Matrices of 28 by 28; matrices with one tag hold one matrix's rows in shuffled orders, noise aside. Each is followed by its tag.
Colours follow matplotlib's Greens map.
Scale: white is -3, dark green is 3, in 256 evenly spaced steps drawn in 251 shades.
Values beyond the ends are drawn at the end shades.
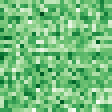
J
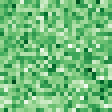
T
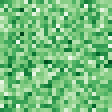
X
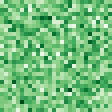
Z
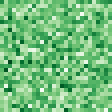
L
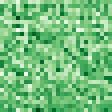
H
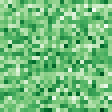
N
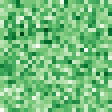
X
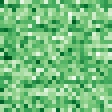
J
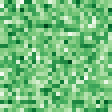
X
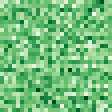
N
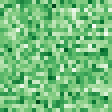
N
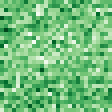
J
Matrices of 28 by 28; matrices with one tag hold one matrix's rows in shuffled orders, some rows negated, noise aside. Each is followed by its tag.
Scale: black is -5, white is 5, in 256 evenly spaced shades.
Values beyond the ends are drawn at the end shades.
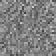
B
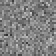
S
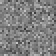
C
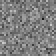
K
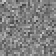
K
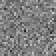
B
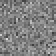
S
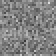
C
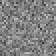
K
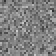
S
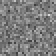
C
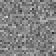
S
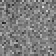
K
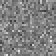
S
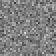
B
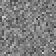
K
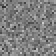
K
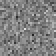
B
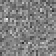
S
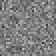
K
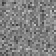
K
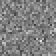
K
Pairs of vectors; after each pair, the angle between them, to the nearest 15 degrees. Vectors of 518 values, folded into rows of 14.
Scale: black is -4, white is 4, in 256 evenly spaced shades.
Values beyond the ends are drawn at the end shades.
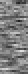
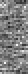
45 degrees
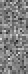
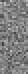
120 degrees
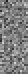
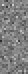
60 degrees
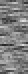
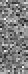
120 degrees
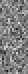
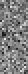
90 degrees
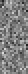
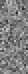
45 degrees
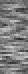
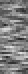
15 degrees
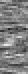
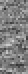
45 degrees
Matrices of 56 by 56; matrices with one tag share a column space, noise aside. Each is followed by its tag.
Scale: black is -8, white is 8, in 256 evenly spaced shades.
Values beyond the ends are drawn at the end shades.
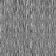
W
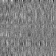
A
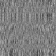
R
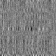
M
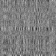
M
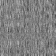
W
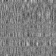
A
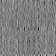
M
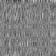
A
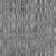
W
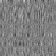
A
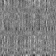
M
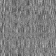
W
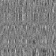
R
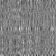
M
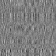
R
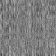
W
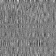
A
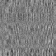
R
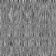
A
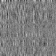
A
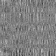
R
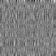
A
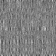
M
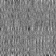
M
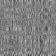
M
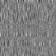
A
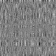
A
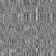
R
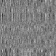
R
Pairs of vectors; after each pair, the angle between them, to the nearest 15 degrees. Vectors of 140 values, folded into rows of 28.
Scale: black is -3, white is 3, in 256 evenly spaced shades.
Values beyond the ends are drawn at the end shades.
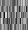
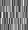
60 degrees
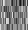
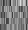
150 degrees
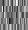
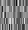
120 degrees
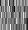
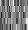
150 degrees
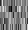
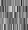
150 degrees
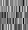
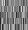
45 degrees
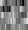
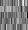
120 degrees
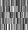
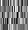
75 degrees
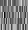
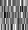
45 degrees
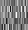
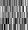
45 degrees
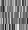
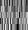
135 degrees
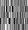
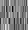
30 degrees
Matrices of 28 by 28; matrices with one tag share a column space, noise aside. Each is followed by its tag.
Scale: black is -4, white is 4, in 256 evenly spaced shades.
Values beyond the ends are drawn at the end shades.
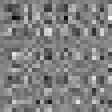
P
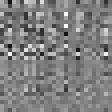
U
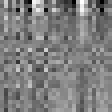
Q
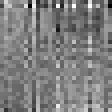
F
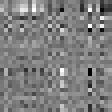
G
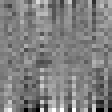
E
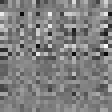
U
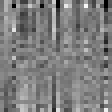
F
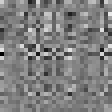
U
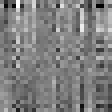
F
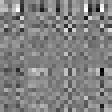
G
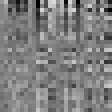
Q
